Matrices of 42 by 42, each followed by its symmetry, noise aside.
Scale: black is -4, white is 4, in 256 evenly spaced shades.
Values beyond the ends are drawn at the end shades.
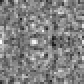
mirrored top to bottom.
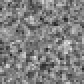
antisymmetric.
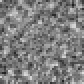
symmetric.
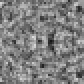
mirrored top to bottom.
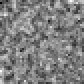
symmetric.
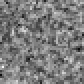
no symmetry.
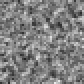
same after a half turn.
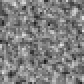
antisymmetric.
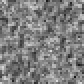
same after a half turn.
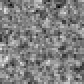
antisymmetric.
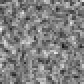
no symmetry.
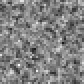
symmetric across the other diagonal.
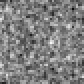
mirrored top to bottom.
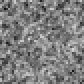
symmetric.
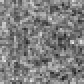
mirrored top to bottom.
